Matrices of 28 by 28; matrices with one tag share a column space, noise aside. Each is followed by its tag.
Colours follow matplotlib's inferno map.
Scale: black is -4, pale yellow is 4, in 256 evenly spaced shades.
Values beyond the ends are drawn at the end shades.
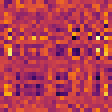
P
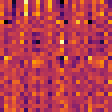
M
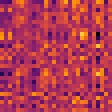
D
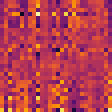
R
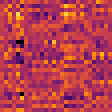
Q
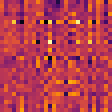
M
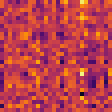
D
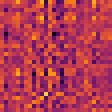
D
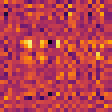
Q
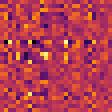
Q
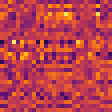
Q
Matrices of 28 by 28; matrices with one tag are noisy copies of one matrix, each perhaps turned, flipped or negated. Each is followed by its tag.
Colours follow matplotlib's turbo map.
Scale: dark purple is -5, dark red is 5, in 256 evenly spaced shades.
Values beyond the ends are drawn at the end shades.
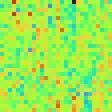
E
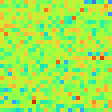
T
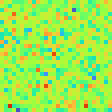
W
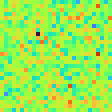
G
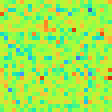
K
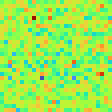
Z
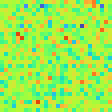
W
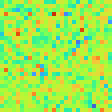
G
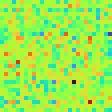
K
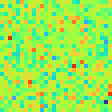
W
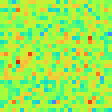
K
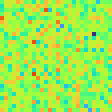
Z
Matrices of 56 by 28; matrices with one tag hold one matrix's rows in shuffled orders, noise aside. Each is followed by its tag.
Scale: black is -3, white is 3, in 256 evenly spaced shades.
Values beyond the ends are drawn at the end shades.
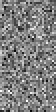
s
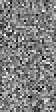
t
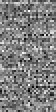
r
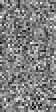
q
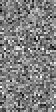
q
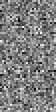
q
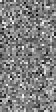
t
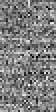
r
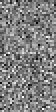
t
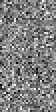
t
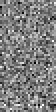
q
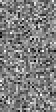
q
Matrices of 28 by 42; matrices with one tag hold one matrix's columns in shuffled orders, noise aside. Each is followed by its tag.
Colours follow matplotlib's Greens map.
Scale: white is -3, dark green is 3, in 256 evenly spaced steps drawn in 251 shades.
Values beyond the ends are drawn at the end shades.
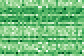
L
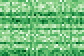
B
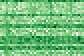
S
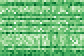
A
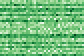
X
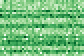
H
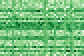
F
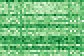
S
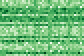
L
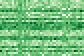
F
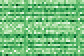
X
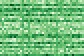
X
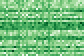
F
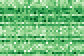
L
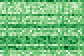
S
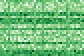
B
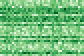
L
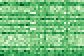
A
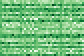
X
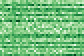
X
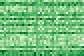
A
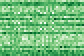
A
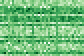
L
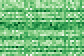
F
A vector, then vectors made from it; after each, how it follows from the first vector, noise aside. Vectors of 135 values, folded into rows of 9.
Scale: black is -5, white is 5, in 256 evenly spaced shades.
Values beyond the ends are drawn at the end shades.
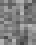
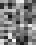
scaled up.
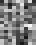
scaled up.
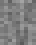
shrunk.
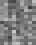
reversed.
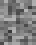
reversed.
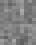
shrunk.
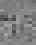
reversed, negated, partly zeroed.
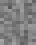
shrunk.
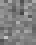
negated, partly zeroed.
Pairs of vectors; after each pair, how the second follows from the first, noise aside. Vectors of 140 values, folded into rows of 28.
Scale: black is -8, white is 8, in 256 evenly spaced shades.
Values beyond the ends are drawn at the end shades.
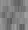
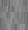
negated, shrunk.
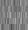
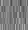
wrapped around.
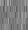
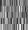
reversed, scaled up.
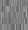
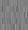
shrunk.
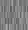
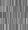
wrapped around, negated.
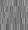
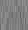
shrunk.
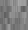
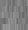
reversed, shrunk.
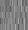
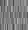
wrapped around, negated.
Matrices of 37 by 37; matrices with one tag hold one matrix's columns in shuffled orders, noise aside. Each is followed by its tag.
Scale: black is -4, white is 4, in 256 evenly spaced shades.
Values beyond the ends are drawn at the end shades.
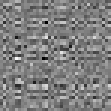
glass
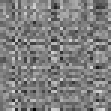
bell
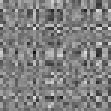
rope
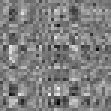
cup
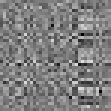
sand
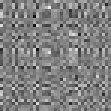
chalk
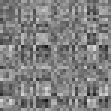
cup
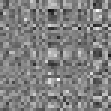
rope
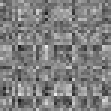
cup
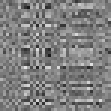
chalk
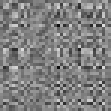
chalk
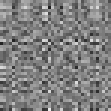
bell
